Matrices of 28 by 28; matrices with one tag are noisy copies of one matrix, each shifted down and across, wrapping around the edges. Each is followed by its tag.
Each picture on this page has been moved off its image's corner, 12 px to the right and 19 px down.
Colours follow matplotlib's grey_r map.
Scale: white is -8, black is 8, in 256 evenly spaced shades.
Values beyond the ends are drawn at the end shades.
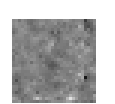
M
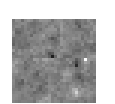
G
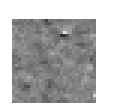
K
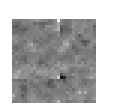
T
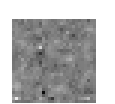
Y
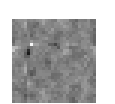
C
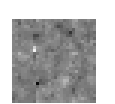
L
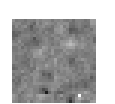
G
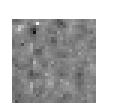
C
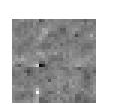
T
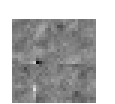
T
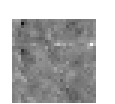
M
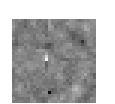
L
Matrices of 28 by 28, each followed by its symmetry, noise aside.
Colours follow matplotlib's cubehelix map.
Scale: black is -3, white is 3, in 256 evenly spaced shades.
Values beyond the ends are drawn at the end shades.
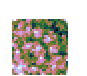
symmetric across the other diagonal.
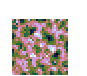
symmetric across the other diagonal.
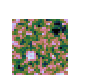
symmetric across the other diagonal.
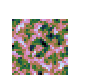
symmetric across the other diagonal.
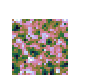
no symmetry.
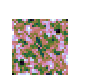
same after a half turn.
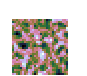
no symmetry.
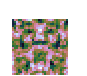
mirrored left to right.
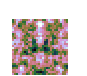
mirrored left to right.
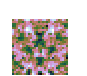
mirrored left to right.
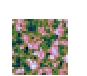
no symmetry.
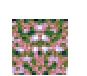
mirrored left to right.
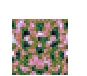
mirrored left to right.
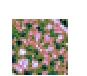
symmetric across the other diagonal.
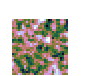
no symmetry.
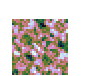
symmetric across the other diagonal.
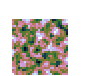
symmetric across the other diagonal.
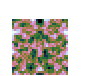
mirrored left to right.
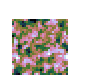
no symmetry.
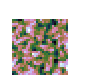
no symmetry.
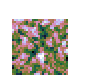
no symmetry.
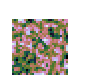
symmetric across the other diagonal.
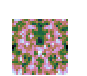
mirrored left to right.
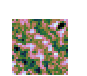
symmetric across the other diagonal.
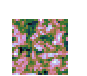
no symmetry.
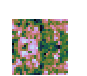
mirrored top to bottom.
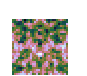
mirrored left to right.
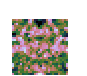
mirrored left to right.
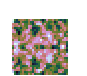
mirrored top to bottom.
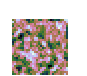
symmetric across the other diagonal.
